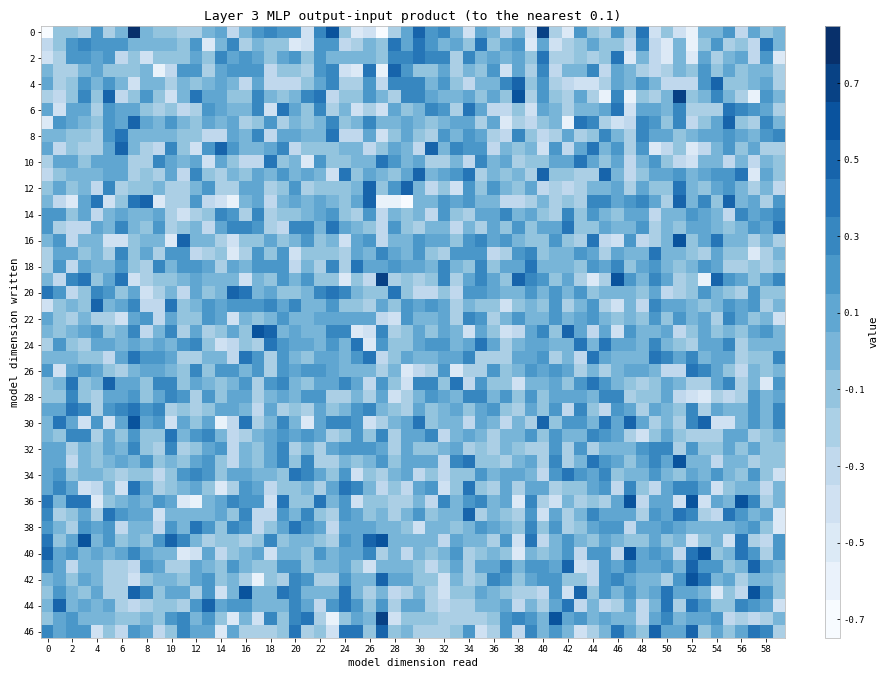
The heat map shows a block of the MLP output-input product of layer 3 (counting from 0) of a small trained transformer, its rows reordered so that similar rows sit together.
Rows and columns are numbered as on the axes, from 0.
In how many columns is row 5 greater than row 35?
32
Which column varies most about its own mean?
27
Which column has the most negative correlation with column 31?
52
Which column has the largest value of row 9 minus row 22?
6
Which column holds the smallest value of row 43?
54
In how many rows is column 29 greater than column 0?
21
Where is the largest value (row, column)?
0, 7
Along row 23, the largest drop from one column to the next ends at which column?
25
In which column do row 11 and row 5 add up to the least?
57
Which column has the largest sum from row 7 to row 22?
34
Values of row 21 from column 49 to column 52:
0.3 0.1 0.1 0
